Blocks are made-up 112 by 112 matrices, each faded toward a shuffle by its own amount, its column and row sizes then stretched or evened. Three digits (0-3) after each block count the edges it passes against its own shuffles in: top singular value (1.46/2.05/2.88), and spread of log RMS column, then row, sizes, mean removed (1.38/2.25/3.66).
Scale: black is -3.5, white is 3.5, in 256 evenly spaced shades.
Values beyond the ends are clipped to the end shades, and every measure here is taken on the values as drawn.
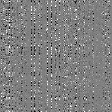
2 3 1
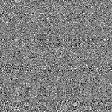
2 0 2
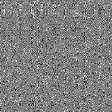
2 2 1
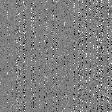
0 3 0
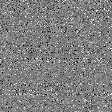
0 0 2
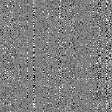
2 3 1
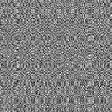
3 1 1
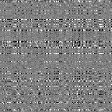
3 2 3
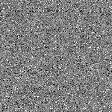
1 0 1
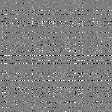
2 2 3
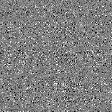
1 1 2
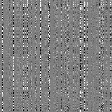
3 3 1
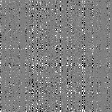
2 3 2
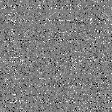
0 1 2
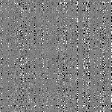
1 3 2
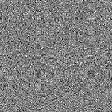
2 0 1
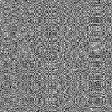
3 2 0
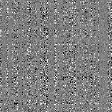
0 3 2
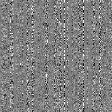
2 3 0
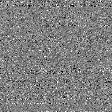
0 0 2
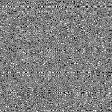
2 0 2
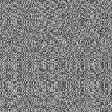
3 1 1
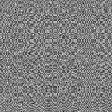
3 0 2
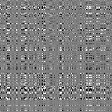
3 3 3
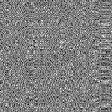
3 0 0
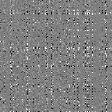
2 3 2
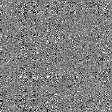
1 2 2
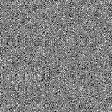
2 1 0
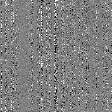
0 3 0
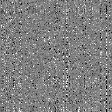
2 2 1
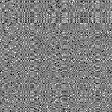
3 0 2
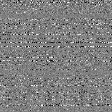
1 0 3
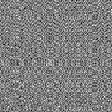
3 0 0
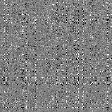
2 2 2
